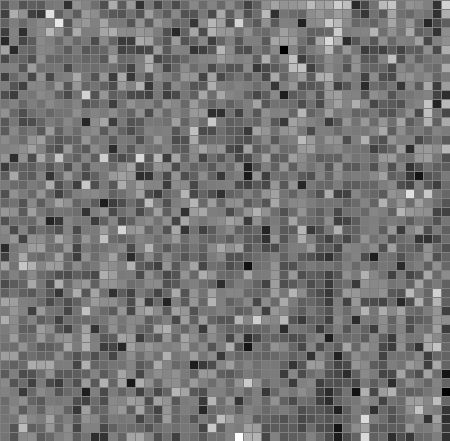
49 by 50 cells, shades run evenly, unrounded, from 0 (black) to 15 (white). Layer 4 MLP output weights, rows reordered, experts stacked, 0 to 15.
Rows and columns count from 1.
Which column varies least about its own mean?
5
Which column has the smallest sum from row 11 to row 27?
28
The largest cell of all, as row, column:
49, 27
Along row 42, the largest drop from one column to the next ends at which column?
50
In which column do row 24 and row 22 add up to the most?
46
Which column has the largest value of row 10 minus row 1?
16
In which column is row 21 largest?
10
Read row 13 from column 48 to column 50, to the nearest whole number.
11 7 4
